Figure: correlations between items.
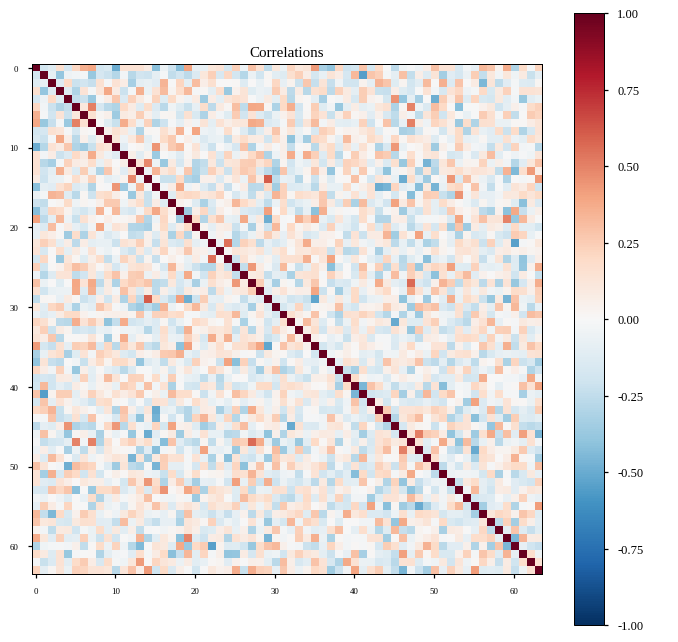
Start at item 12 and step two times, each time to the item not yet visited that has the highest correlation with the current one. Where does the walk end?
29
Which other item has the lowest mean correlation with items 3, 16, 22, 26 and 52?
5
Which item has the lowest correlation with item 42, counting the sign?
54
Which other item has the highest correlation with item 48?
46
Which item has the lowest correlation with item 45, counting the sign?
32
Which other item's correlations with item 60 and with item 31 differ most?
13
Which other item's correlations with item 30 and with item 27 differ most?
47
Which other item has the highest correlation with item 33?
19
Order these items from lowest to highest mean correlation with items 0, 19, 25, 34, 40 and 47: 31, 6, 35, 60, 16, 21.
60, 21, 16, 31, 6, 35
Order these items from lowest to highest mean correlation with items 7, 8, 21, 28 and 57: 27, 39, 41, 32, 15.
15, 39, 41, 27, 32
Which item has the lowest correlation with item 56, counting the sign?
2
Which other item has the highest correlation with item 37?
24
